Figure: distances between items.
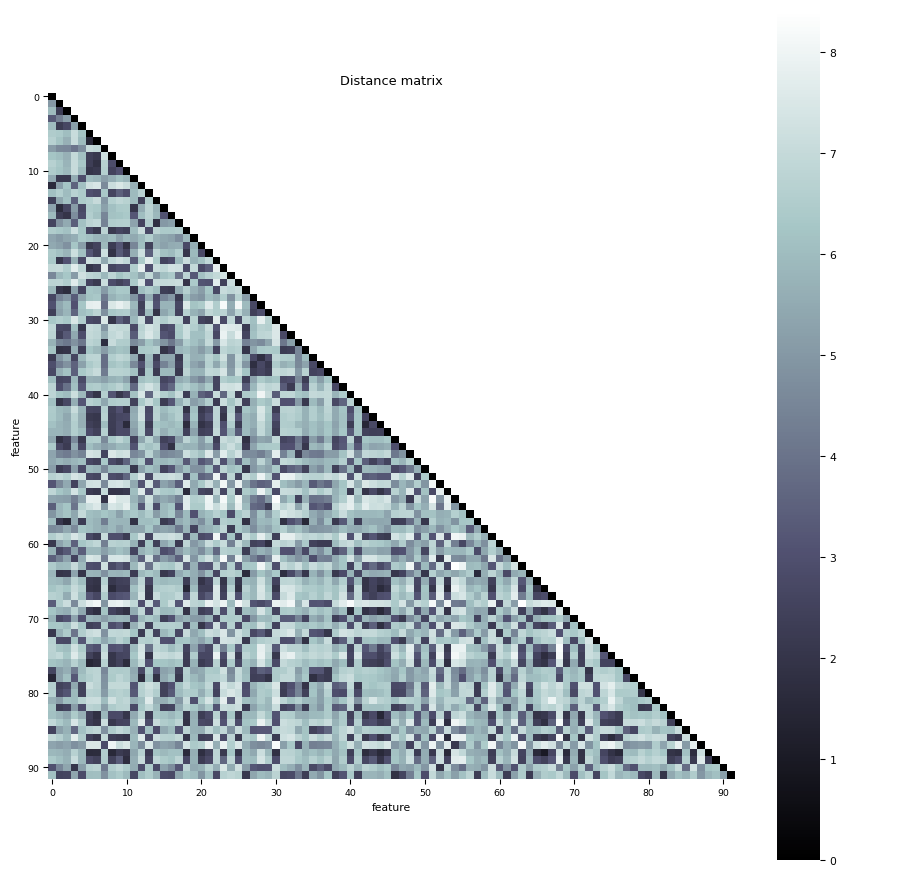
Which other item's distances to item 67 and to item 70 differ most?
22
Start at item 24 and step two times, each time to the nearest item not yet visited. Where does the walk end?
19
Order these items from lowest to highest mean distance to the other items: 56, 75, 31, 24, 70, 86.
70, 86, 75, 31, 56, 24
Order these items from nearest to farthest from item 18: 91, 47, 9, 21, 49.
21, 9, 49, 47, 91
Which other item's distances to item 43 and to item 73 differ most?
23
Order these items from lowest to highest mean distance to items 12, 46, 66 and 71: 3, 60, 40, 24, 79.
40, 60, 3, 79, 24
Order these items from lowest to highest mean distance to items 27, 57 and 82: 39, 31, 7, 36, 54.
31, 36, 39, 7, 54
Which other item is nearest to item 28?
35
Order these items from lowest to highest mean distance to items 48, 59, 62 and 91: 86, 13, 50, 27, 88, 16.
50, 16, 27, 88, 13, 86
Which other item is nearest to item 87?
54
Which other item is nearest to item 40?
69
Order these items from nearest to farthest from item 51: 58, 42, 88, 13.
88, 13, 42, 58
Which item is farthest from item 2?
68
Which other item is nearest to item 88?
66
